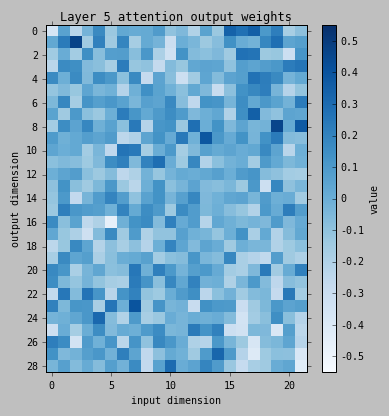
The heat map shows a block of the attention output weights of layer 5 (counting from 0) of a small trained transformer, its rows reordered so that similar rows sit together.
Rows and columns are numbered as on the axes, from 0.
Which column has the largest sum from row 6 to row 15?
9
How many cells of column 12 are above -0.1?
23
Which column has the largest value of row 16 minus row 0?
0
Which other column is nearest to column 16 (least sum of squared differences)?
17
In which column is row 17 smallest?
3
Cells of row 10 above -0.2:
20
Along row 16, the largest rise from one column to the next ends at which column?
6
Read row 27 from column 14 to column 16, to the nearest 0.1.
0.3 0.1 -0.2
